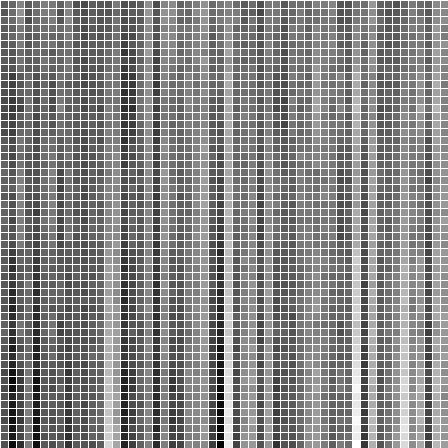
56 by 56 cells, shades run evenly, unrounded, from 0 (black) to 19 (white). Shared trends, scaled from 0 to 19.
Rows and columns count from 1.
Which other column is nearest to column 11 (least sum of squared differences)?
33
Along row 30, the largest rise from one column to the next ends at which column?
29
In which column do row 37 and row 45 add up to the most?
45
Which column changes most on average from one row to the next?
3
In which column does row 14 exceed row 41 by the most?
8
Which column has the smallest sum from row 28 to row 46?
28
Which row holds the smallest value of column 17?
14
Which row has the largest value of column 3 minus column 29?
2
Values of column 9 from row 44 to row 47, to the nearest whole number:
5 6 5 4
